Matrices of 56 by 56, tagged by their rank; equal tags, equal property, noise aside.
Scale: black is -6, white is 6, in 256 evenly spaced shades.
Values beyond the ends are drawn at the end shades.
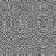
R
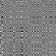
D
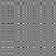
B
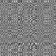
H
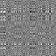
H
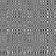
D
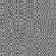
H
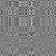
D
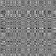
D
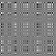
B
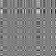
B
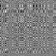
H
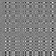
B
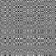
D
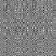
R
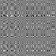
D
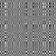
B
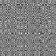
R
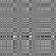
B
